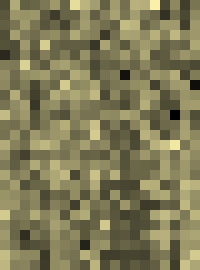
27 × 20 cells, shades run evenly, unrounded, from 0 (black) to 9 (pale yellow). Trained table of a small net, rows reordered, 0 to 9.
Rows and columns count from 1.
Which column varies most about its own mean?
18
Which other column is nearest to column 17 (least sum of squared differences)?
1
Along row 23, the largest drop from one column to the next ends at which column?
12
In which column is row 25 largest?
17
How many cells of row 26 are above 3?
13
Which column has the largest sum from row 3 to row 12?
3
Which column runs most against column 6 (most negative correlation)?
14
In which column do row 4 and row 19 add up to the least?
11
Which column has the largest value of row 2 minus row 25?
9
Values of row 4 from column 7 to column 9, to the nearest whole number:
4 6 5
